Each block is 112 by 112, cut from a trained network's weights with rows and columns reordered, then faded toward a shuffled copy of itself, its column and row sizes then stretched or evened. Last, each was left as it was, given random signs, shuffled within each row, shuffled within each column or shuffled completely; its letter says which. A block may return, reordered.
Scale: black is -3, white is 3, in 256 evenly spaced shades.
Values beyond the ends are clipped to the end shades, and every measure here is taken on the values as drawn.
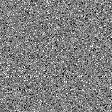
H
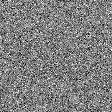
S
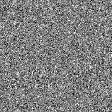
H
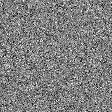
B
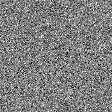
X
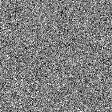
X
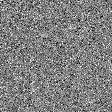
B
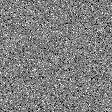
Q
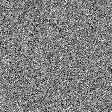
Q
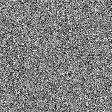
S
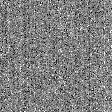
S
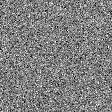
Q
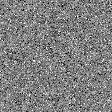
B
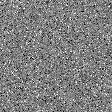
Q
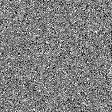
X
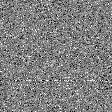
B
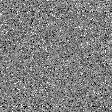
X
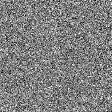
S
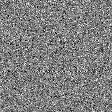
B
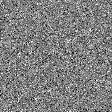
B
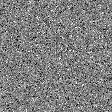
Q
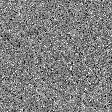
Q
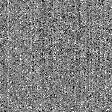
H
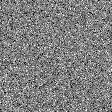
Q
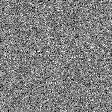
B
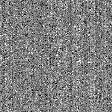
H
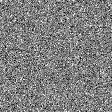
Q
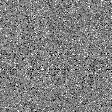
X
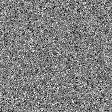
B
